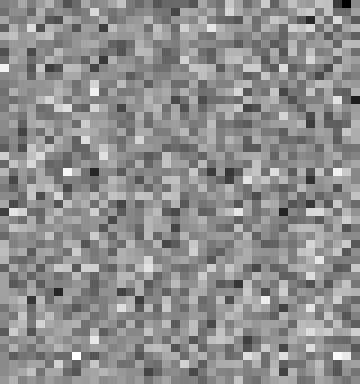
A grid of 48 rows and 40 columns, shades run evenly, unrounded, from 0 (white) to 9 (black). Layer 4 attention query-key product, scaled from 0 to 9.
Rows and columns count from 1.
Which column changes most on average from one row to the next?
35
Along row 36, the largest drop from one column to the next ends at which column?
28
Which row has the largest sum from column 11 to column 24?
22
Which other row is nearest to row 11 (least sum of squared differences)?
48
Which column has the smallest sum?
36
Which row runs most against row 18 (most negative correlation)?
45
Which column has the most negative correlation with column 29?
11
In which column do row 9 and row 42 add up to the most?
4
